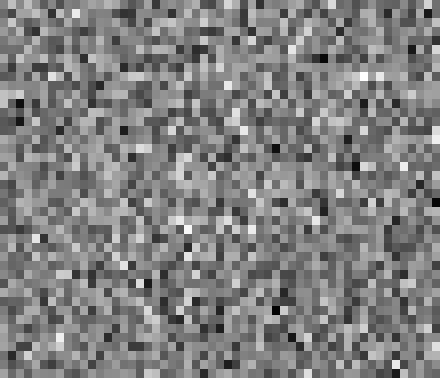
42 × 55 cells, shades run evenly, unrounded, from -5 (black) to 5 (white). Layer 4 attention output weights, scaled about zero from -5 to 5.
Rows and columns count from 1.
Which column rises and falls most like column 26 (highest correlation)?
32
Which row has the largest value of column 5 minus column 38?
39
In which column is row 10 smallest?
13
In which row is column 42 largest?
1
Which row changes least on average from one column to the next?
16
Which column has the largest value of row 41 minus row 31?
50
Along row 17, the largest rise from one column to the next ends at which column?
36
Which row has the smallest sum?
31
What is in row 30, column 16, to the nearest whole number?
4
